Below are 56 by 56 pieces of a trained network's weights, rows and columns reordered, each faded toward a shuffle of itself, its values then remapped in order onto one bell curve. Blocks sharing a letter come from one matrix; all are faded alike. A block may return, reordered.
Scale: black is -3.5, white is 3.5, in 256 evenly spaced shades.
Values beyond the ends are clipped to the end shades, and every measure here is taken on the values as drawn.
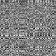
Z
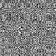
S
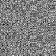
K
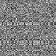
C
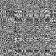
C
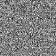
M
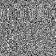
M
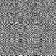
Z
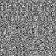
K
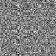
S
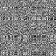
C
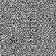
S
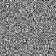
K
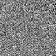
K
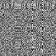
C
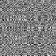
Z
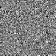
M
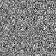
K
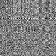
S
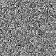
M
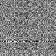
S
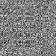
S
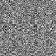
K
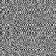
Z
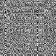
C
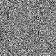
M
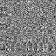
K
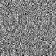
K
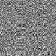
S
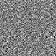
K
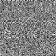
M
